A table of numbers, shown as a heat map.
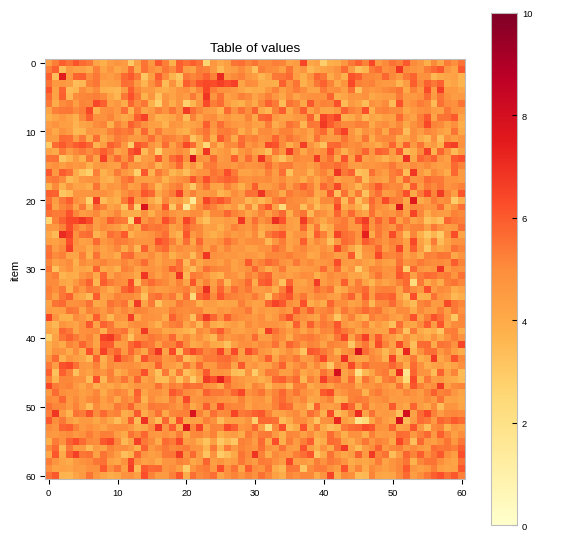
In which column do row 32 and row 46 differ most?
53
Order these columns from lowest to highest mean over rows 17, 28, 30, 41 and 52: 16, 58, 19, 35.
16, 35, 58, 19
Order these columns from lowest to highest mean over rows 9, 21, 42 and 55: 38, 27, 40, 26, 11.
11, 26, 27, 40, 38
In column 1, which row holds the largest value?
51
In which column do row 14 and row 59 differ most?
21
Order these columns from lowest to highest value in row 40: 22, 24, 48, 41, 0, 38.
0, 24, 41, 22, 38, 48
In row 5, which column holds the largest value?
23
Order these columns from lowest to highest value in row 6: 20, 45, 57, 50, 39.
20, 50, 45, 39, 57
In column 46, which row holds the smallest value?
52
